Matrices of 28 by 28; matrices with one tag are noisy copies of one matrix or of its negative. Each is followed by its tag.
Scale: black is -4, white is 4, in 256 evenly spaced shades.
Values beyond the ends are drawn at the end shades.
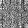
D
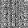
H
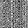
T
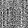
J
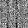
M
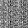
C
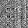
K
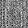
J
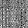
J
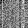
D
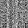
M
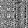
K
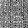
C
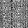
T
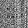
K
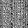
T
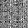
C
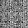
C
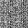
C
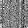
D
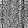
D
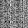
C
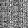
C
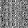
H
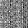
C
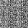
C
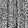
M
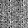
C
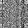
D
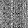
T
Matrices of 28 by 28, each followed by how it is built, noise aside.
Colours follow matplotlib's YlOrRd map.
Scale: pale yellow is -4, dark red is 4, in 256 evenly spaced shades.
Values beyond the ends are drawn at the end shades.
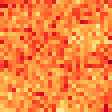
smooth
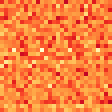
repeating columns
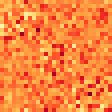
block diagonal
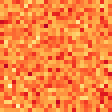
noise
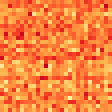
blocks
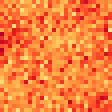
smooth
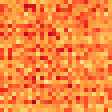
blocks
